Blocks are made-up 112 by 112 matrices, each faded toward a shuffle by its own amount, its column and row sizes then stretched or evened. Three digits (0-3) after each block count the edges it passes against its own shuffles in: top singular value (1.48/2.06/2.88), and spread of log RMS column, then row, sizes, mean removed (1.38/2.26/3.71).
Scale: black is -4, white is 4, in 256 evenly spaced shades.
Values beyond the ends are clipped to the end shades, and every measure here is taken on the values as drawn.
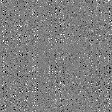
0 2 1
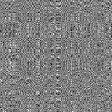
3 2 0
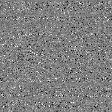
1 0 2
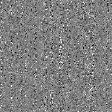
0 2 0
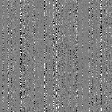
2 3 0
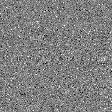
1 0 1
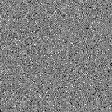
2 0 0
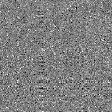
2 1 1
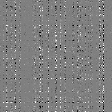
2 3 2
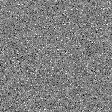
1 0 0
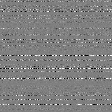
2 0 3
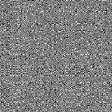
2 0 2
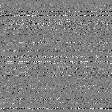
2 0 3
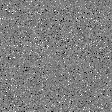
0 0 1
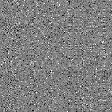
2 1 0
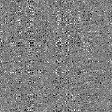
2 2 2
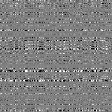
3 1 3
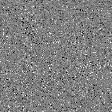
0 1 1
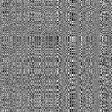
3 3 1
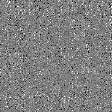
1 2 1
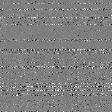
2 1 3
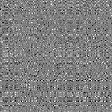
3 1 2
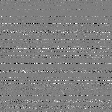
1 0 3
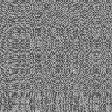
3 1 0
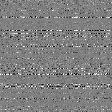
2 0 3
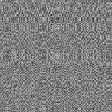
3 1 1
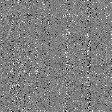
0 2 1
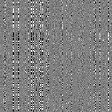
3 3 1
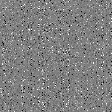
1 2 0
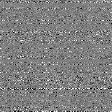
1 1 3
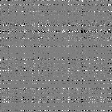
1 2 3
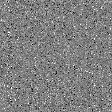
0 1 0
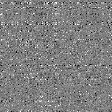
2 1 2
